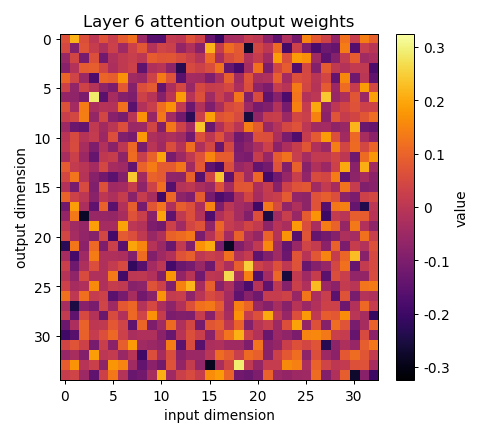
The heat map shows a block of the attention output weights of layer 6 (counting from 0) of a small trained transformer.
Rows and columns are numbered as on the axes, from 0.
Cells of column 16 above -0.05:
28
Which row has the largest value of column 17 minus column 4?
24
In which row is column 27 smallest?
31
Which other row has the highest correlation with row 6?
22
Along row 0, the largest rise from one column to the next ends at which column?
25
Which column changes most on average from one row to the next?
15
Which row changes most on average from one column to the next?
17
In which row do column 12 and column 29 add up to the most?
13
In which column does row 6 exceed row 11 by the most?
3
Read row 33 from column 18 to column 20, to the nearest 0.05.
0.3 0 -0.05
